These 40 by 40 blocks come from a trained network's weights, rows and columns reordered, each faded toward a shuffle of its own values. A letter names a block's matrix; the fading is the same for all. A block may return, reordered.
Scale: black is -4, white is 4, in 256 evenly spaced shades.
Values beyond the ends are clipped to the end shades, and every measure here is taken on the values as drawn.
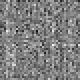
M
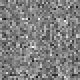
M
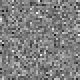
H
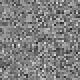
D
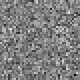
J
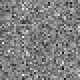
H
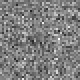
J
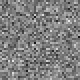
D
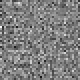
J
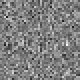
D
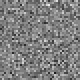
D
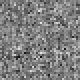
M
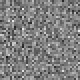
D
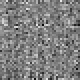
M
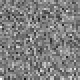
D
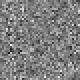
H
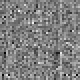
M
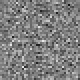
J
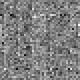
M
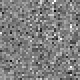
H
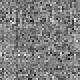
M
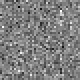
H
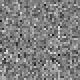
H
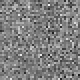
J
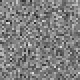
D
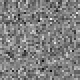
J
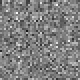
J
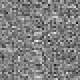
D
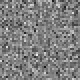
J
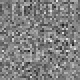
D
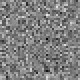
D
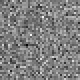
J
